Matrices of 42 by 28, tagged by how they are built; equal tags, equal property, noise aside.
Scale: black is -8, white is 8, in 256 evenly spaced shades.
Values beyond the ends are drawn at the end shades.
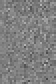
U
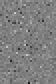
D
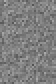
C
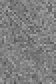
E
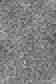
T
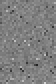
D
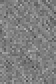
E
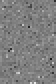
D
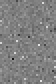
D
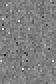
D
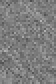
E
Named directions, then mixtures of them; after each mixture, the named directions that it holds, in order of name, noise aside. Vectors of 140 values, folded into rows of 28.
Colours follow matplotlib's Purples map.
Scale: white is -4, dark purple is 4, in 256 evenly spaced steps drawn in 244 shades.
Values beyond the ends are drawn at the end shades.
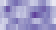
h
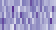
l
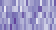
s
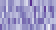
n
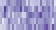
h, l, s.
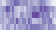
h, l.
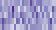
l.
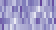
h, l, s.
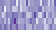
s.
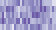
h, l.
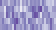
h, l, s.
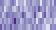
n, s.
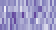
s.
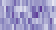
h, l, s.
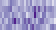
h, n, s.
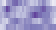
h.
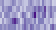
h, n, s.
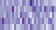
l, n.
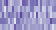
h, l, n.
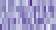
n.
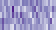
l.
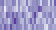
s.
